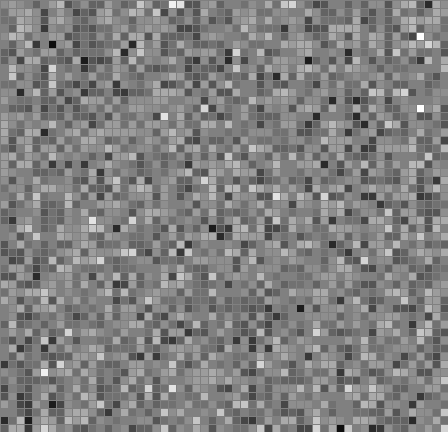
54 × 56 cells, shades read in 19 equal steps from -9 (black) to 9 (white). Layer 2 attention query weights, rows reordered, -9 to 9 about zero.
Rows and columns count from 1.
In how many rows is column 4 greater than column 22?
21
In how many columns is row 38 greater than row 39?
28
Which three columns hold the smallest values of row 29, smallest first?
27, 15, 29
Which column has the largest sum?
22
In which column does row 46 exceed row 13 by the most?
42
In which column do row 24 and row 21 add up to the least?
24
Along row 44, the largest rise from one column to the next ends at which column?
35
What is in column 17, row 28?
6
